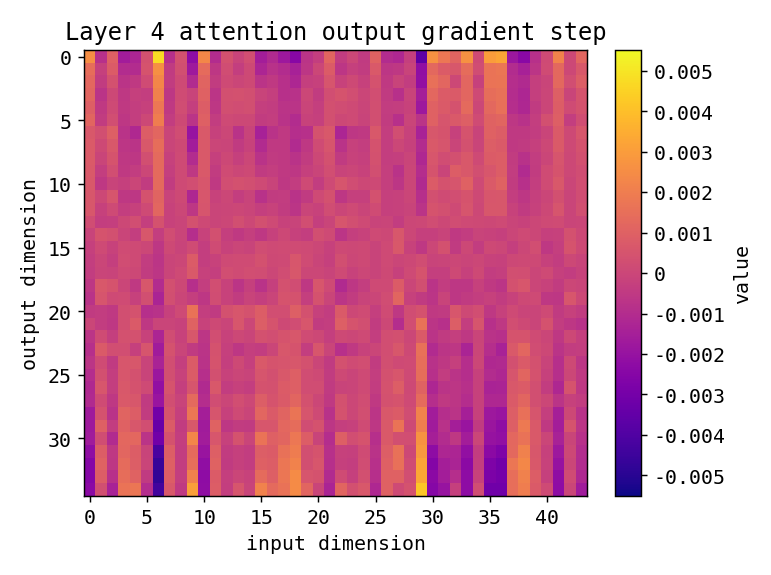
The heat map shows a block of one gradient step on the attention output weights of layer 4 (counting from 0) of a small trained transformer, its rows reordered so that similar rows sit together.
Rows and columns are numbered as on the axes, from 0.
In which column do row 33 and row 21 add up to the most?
29
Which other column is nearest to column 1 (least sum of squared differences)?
7
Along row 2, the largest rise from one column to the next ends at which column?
30
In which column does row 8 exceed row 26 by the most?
6
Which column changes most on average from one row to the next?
9
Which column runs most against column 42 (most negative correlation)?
40
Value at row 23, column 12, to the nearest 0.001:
0
